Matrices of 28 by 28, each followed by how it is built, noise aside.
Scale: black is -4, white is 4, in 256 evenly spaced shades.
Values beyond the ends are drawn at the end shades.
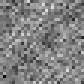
Hankel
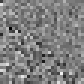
lower triangular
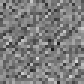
Hankel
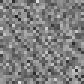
Toeplitz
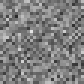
Hankel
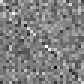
diagonal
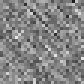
Toeplitz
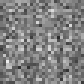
blocks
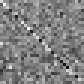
diagonal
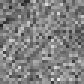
Hankel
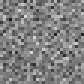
repeating columns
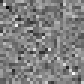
diagonal
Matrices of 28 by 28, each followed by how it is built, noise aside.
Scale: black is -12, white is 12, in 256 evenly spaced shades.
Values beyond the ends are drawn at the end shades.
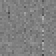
uneven columns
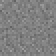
repeating columns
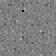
sparse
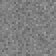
repeating rows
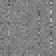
uneven columns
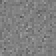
uneven columns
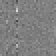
uneven columns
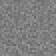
repeating columns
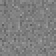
repeating columns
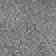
smooth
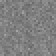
noise
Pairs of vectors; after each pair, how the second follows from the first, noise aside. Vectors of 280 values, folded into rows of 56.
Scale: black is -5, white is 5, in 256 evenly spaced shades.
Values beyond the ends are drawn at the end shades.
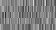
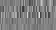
wrapped around, partly zeroed.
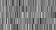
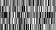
wrapped around, scaled up.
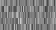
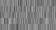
wrapped around, negated, shrunk.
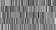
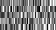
wrapped around, scaled up.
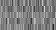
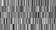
reversed, negated.
